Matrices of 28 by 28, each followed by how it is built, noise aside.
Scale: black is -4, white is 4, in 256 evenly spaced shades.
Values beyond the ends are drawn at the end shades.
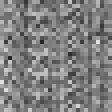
repeating rows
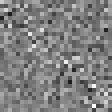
block diagonal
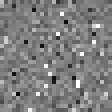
sparse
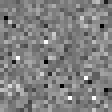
sparse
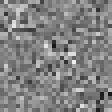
block diagonal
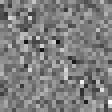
banded
